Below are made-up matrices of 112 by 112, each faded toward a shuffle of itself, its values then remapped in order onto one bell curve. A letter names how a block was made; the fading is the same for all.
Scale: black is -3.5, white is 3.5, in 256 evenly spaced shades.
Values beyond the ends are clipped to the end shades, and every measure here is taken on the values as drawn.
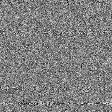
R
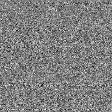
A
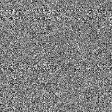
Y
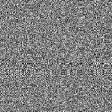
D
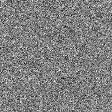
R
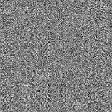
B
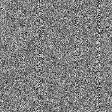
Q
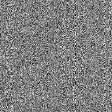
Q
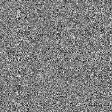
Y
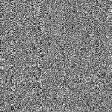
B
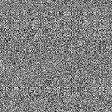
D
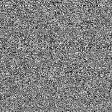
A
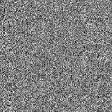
B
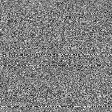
A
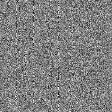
Q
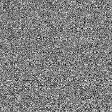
A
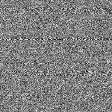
A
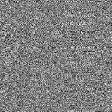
D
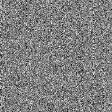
Q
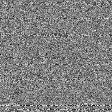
A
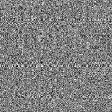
D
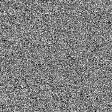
R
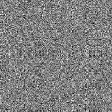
B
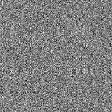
B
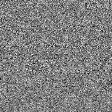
A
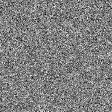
R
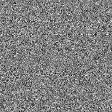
A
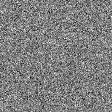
R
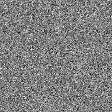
R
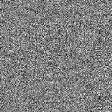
B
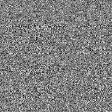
Y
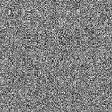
B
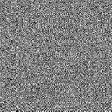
D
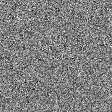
R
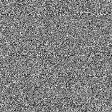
A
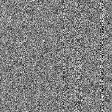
Q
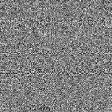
D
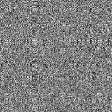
D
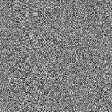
D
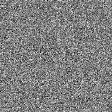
R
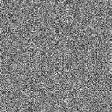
B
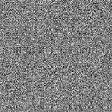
D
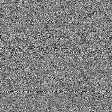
A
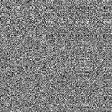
D
